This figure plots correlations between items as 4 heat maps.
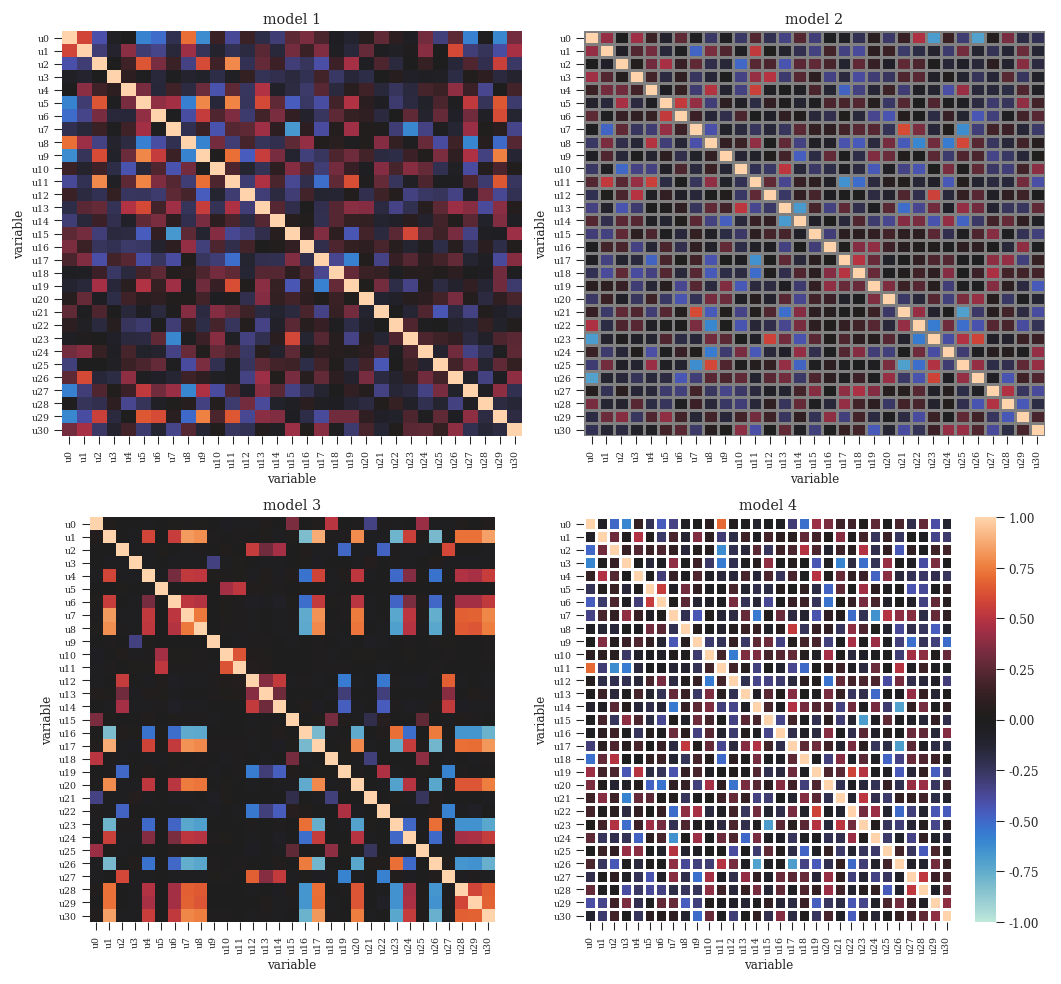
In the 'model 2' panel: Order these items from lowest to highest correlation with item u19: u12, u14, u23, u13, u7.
u14, u12, u13, u23, u7
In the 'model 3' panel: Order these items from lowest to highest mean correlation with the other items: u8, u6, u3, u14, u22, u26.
u26, u22, u3, u14, u6, u8
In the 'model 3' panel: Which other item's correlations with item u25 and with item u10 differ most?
u11
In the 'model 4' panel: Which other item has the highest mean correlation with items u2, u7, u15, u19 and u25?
u4
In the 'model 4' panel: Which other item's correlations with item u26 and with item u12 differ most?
u22
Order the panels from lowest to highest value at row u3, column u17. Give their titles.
model 2, model 3, model 4, model 1
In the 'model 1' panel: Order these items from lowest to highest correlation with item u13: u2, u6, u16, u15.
u15, u16, u6, u2
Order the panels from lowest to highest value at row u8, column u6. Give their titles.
model 1, model 2, model 4, model 3
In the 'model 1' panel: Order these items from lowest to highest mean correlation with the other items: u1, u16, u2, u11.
u16, u1, u2, u11
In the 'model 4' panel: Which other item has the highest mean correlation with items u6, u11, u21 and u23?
u5
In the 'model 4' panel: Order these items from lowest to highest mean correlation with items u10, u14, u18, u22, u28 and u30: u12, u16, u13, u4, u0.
u12, u4, u0, u13, u16
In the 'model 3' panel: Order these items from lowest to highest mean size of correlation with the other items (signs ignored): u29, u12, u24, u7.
u12, u24, u29, u7
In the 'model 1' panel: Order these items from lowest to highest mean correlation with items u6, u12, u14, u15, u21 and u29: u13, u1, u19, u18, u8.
u1, u8, u13, u19, u18
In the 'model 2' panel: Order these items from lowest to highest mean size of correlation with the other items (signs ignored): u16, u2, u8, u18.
u16, u2, u18, u8
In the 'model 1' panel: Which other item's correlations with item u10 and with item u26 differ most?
u4
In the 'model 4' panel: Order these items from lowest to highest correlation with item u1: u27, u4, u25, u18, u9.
u27, u25, u18, u9, u4
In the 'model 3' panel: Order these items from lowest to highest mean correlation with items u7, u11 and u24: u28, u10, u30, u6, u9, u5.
u9, u5, u10, u6, u28, u30
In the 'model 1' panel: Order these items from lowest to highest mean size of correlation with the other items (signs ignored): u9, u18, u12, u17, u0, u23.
u18, u23, u12, u17, u0, u9
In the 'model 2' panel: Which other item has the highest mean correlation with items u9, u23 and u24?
u26
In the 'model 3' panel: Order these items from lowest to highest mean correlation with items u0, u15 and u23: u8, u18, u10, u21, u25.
u8, u21, u10, u25, u18
